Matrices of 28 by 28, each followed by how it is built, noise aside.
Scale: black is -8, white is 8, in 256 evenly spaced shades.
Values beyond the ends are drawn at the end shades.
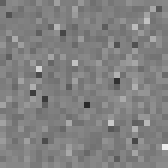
sparse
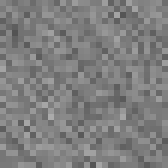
Toeplitz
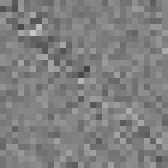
banded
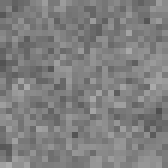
smooth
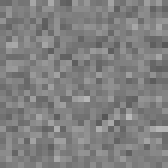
low rank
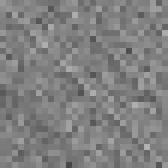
Toeplitz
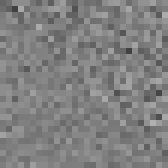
upper triangular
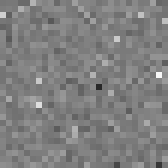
sparse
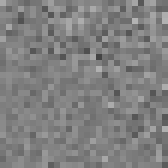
upper triangular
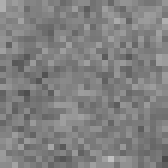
smooth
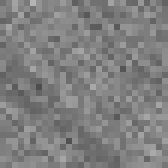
Toeplitz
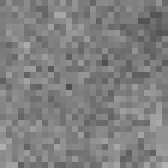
smooth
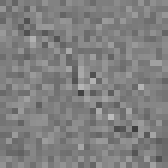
banded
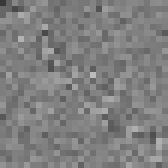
banded
